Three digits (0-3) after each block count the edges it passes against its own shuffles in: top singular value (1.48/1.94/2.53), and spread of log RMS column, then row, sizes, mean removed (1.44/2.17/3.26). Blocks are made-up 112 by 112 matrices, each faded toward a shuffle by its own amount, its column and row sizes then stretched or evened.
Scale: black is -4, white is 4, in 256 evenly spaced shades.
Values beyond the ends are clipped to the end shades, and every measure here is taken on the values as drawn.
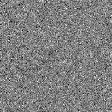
1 1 0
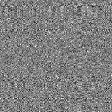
3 0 2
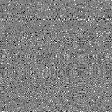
3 0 2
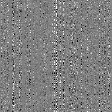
2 3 0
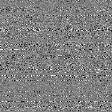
0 1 3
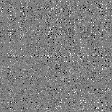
1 2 2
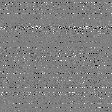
0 1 3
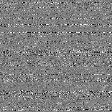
1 0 3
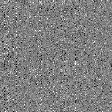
2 2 0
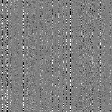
3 3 0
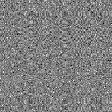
3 1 0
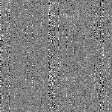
0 3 1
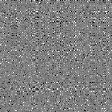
3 1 2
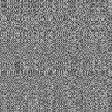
3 0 2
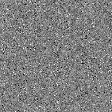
1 1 0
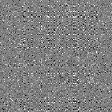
3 2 2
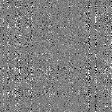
1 3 2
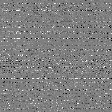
2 0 3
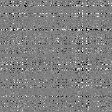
2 2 3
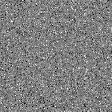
1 1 0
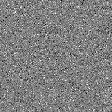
2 0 0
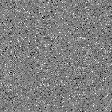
2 0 0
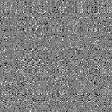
3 1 2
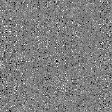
1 2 1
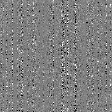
0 3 1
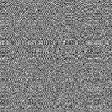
3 0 2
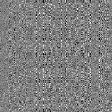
3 3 0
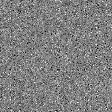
1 1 0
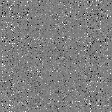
0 2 1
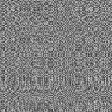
3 2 1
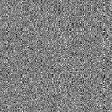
3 2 0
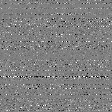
1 0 3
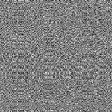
3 0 2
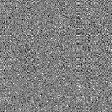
3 1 1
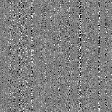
2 3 0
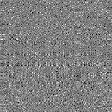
3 0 2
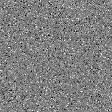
1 0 0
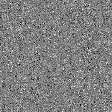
1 1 0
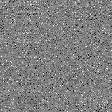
2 0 0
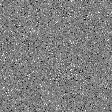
1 0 0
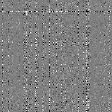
2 3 2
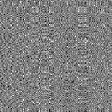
3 2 0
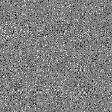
2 1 1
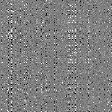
3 3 1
